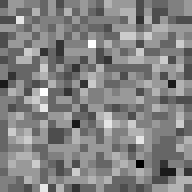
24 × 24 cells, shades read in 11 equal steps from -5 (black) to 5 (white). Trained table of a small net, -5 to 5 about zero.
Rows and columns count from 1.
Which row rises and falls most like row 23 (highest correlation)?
19
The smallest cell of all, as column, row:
18, 21
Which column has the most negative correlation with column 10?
22
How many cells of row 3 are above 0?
5
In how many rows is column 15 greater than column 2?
8
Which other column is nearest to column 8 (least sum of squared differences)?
13
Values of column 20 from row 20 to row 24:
-1 -1 -1 -2 1
